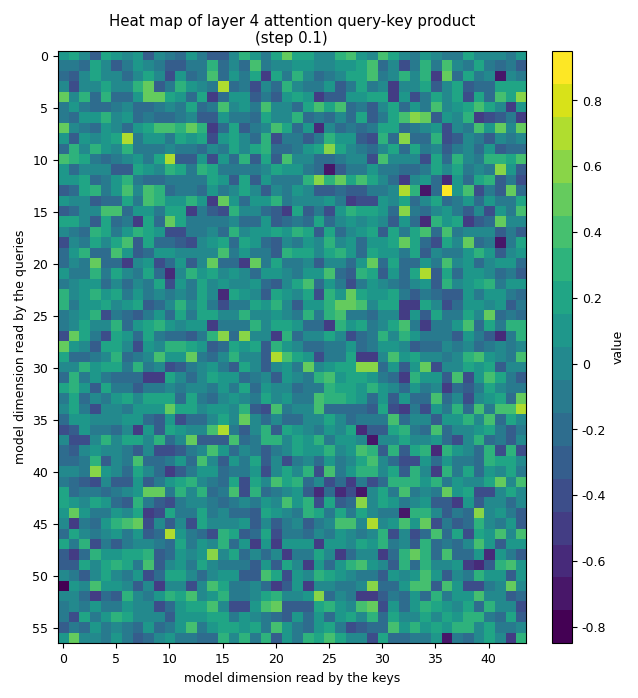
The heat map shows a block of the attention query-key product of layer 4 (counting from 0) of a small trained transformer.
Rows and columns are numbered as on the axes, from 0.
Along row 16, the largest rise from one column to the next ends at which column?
35
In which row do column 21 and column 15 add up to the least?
15
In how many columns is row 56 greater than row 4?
18
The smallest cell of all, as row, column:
51, 0
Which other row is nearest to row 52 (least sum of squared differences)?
5
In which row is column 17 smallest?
20
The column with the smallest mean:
9
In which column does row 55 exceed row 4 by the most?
31
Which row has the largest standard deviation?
13
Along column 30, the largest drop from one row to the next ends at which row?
48
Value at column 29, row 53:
0.5
